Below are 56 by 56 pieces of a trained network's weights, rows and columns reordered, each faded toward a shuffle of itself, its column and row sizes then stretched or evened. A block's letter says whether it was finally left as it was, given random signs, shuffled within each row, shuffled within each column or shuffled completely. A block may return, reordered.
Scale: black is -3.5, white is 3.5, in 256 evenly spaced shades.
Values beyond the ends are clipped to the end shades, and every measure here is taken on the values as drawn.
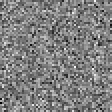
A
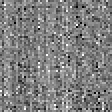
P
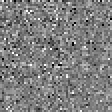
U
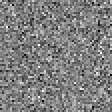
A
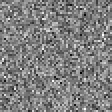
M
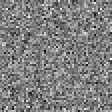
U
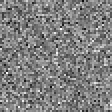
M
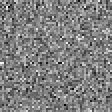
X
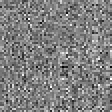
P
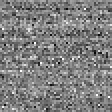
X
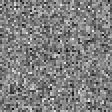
A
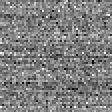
X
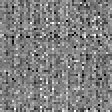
P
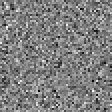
A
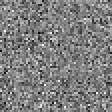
U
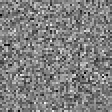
X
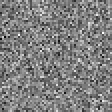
A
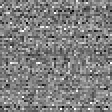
X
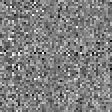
P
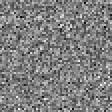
X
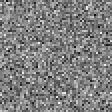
M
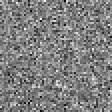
A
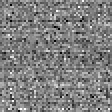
P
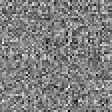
P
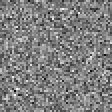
X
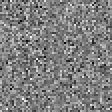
A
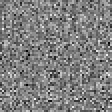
P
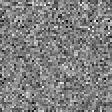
X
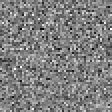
X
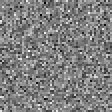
M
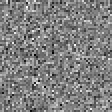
A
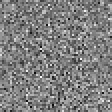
A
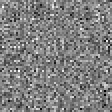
P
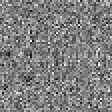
P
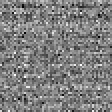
P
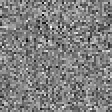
U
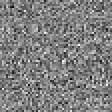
P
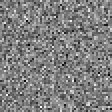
M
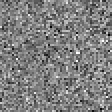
A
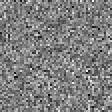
U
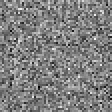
A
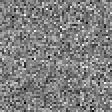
A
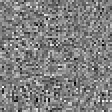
P
